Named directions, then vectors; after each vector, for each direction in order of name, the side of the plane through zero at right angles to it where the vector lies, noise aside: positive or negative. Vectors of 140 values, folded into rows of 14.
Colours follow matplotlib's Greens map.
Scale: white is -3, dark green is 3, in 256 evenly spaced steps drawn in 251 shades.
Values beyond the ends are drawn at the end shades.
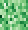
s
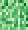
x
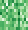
negative, negative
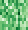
negative, negative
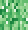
negative, negative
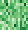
positive, positive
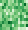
negative, positive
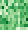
positive, positive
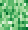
positive, negative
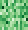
positive, positive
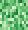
negative, positive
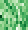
positive, positive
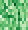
negative, negative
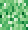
positive, negative
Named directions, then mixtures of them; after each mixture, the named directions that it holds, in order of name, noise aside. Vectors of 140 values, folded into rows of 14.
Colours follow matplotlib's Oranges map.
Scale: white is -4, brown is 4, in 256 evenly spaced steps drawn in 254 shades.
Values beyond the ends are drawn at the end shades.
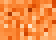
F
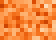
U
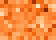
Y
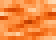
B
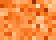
U, Y.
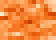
B, Y.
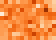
B, Y.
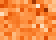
U, Y.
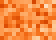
U.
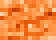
B, F.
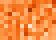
F.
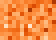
F, U.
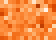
Y.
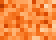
U.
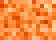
U.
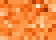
Y.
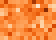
Y.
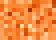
F.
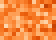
U.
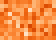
F, U.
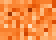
F.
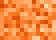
U.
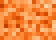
U.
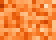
U.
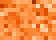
U, Y.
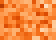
U.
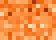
F, Y.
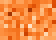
F.
